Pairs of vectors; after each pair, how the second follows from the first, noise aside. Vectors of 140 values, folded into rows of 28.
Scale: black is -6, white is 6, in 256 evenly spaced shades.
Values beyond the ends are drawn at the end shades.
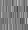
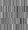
partly zeroed.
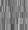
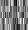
reversed, scaled up.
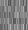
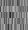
reversed, negated.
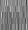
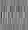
negated, partly zeroed.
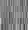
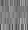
negated, partly zeroed.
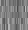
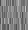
sign-scrambled.
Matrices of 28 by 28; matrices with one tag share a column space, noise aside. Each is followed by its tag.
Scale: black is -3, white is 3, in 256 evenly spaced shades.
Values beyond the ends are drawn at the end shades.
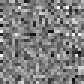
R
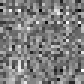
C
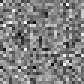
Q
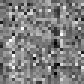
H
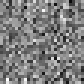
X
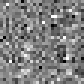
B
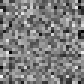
R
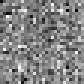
C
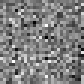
B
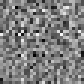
R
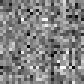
H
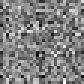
R
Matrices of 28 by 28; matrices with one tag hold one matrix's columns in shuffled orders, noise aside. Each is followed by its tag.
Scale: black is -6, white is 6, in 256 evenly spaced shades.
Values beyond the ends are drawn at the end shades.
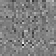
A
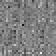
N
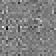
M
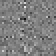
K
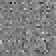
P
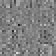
N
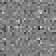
M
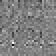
A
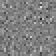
K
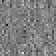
N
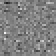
P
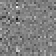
K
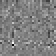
A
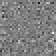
P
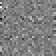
K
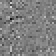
K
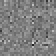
A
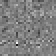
A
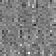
N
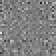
P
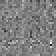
A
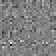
A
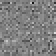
P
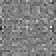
M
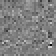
A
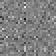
K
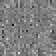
N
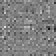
M
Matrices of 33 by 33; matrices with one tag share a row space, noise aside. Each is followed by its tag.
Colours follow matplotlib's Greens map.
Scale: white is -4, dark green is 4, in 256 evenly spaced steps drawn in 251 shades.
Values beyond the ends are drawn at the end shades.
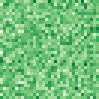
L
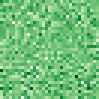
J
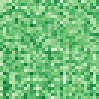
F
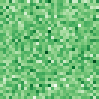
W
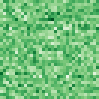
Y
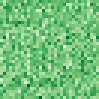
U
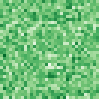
Y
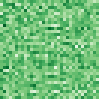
Y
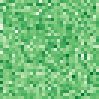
L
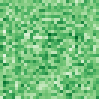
Y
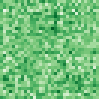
Y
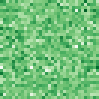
L
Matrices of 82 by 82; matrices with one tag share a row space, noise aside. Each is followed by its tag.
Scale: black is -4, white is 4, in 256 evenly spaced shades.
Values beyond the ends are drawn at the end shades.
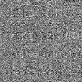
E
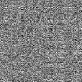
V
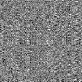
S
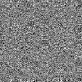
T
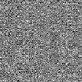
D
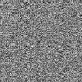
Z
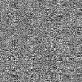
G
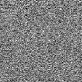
Z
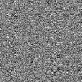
G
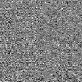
D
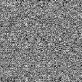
Z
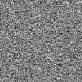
G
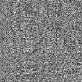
E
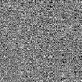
V
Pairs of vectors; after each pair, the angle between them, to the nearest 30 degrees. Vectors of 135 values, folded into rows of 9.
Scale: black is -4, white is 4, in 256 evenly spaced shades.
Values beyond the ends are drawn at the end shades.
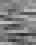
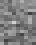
60 degrees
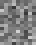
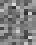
30 degrees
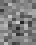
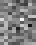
60 degrees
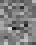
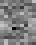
30 degrees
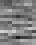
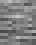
150 degrees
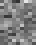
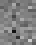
90 degrees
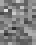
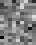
90 degrees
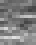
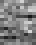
150 degrees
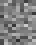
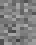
30 degrees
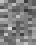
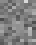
120 degrees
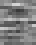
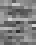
30 degrees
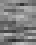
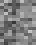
60 degrees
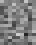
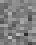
30 degrees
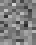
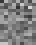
60 degrees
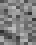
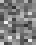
120 degrees
